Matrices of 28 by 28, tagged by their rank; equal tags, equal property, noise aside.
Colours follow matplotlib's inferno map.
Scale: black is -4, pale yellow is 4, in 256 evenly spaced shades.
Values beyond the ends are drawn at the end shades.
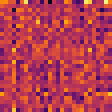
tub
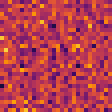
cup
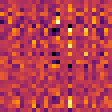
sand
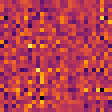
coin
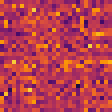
cup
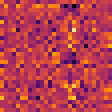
tub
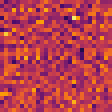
cup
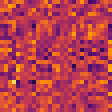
sand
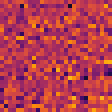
coin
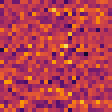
coin
